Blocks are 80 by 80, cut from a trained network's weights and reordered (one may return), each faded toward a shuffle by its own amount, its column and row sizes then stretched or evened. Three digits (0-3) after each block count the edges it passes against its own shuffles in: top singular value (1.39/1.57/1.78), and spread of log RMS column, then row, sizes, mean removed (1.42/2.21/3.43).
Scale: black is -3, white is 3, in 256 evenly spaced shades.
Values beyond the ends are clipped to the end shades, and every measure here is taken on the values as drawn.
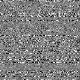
1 0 3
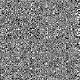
2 2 2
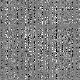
2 3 2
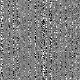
0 3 0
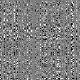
3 3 2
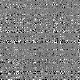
0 2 3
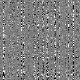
1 3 1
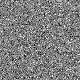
0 0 0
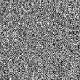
2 1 0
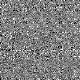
1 1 2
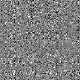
1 2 2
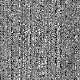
3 2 1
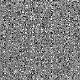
0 2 1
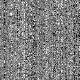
2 2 0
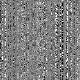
3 3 0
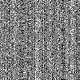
3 1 1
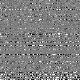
1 1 3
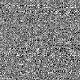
1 1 2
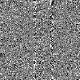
1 2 1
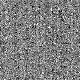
0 0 1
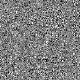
1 2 1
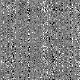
0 3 1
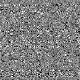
1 1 2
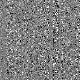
0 2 1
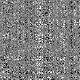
2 2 2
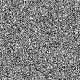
1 0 0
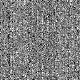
1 1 0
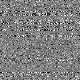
2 0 3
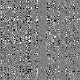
0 3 2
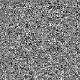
1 2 1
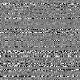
3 0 3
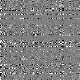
1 2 3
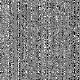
3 3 1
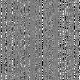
3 3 0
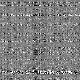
3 1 3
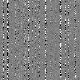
2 3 0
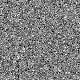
0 0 0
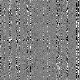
2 3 1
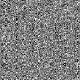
3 2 0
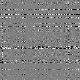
3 2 3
